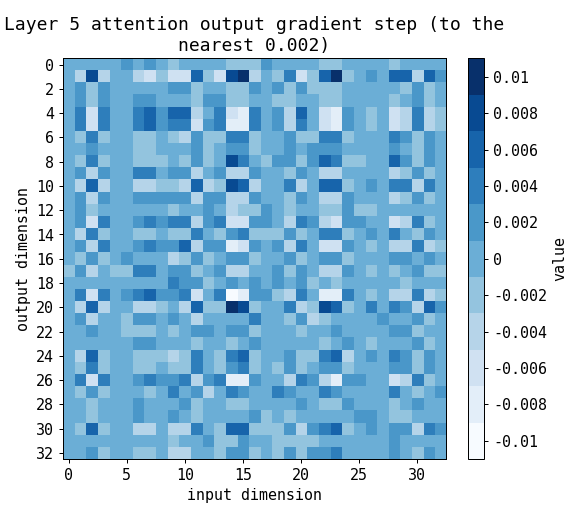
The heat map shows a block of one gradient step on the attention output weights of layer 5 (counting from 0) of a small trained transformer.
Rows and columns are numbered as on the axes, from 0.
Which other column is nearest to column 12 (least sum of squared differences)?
8
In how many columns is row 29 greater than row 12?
9
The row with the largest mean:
20
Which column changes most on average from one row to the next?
14
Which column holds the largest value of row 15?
10
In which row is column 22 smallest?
19
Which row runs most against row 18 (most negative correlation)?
32
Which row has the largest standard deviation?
1
